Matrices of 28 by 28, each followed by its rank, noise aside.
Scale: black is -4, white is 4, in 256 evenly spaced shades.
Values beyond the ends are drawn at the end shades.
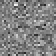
six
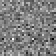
six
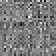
five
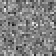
seven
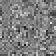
eight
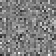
eight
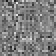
five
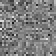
seven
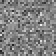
eight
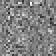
seven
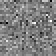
six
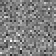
six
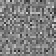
six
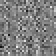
five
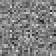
six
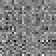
five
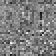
five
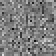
seven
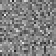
six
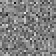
eight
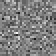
six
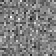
eight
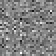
five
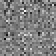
five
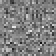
seven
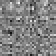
five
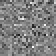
eight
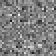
seven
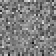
seven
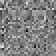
five
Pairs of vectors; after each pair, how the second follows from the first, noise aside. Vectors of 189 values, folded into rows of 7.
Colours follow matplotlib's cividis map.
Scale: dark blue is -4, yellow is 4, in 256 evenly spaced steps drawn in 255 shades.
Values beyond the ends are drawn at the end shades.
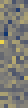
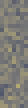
reversed, negated, shrunk.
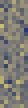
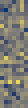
sign-scrambled.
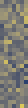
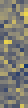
copied.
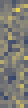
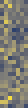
reversed.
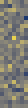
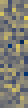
sign-scrambled.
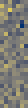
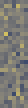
partly zeroed.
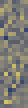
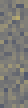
reversed, negated, shrunk.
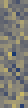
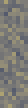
reversed, negated, shrunk.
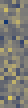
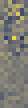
wrapped around, partly zeroed.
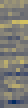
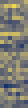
reversed, negated.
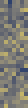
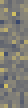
wrapped around, partly zeroed.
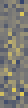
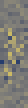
partly zeroed.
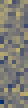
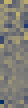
partly zeroed.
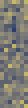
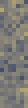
wrapped around, negated, shrunk.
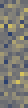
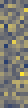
copied.
